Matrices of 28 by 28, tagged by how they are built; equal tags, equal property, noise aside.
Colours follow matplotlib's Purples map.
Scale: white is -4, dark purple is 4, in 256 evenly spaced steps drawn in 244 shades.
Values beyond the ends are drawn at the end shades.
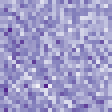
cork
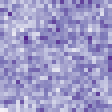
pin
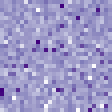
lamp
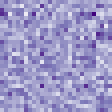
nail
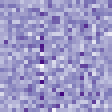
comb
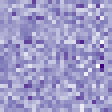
nail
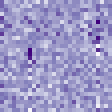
comb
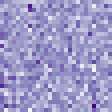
comb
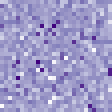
lamp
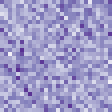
cork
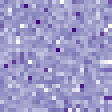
lamp
